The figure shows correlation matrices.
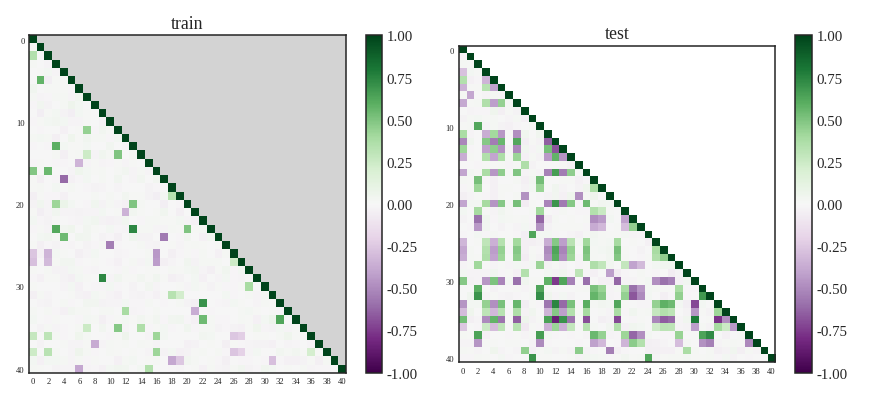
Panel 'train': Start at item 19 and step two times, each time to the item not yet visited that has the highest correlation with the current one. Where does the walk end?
31
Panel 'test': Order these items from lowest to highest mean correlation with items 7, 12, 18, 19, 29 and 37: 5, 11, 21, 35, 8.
35, 11, 8, 21, 5
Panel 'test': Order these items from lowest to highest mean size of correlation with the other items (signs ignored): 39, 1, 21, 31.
1, 39, 21, 31
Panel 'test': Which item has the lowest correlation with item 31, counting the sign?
22
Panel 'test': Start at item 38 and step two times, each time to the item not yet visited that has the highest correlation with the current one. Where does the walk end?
23
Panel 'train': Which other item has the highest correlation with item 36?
16
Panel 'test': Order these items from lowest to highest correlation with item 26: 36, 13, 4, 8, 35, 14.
35, 13, 4, 8, 36, 14
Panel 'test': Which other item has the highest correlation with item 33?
12
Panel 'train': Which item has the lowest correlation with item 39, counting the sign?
18
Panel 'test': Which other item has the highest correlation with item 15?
39
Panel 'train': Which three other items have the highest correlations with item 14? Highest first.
11, 35, 7
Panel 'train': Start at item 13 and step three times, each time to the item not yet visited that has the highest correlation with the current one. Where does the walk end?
20
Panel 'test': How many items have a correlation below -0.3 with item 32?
3
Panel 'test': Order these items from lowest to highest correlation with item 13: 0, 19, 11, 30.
19, 0, 11, 30
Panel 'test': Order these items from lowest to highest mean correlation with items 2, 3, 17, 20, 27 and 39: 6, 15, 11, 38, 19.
11, 38, 19, 6, 15
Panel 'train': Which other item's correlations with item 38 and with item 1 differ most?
5
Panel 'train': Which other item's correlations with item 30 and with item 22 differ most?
32
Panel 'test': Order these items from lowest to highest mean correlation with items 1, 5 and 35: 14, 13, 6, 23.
6, 14, 23, 13
